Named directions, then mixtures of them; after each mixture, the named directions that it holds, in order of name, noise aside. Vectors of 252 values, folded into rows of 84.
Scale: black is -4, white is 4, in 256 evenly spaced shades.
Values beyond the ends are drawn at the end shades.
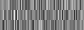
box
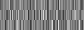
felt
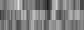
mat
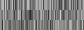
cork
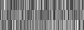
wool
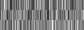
felt, wool.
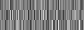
felt.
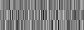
felt.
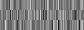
felt.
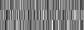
felt.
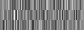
box.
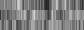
mat, wool.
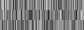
box, cork.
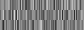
box.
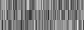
cork, wool.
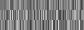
felt.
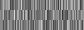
box, felt.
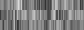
box, mat.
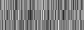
cork, felt.
